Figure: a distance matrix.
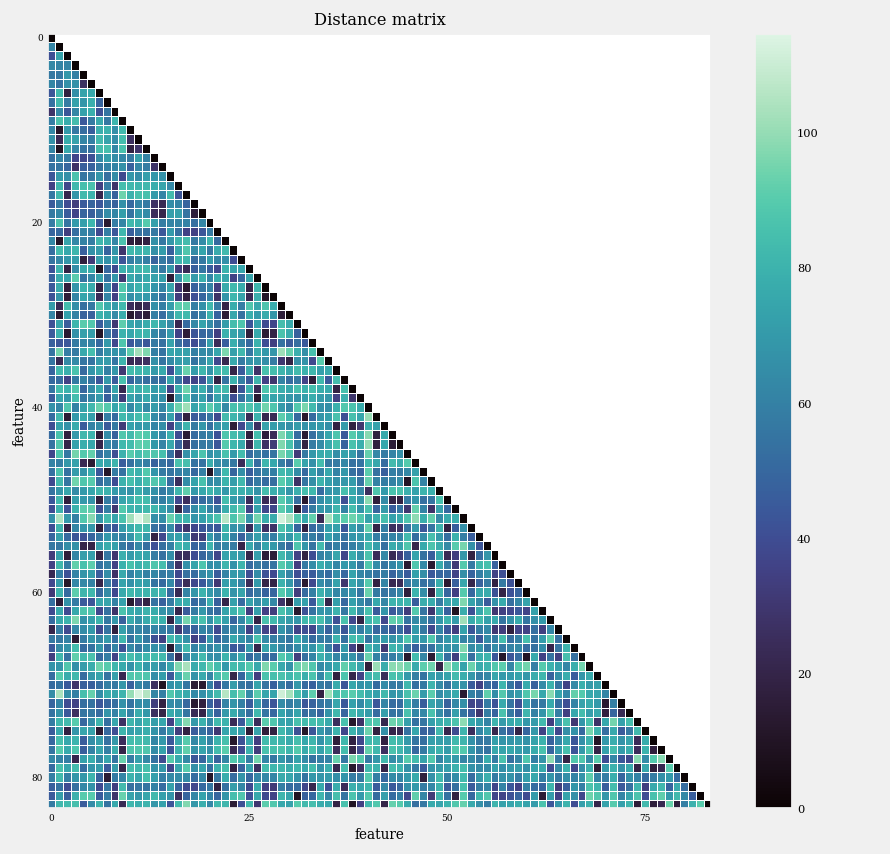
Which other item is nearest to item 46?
5
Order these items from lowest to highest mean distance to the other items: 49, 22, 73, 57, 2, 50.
2, 50, 73, 57, 22, 49
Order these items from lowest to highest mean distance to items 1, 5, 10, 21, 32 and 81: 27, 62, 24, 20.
27, 24, 62, 20
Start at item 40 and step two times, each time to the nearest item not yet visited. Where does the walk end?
49
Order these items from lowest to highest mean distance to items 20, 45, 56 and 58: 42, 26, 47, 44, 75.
75, 47, 44, 42, 26
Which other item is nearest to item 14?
70
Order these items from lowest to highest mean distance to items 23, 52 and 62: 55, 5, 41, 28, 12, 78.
28, 41, 78, 55, 5, 12
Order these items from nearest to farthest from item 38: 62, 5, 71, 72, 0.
0, 5, 72, 62, 71
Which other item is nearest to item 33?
37
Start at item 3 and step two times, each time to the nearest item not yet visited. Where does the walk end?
78
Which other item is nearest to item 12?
1
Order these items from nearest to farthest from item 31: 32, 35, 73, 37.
32, 37, 35, 73
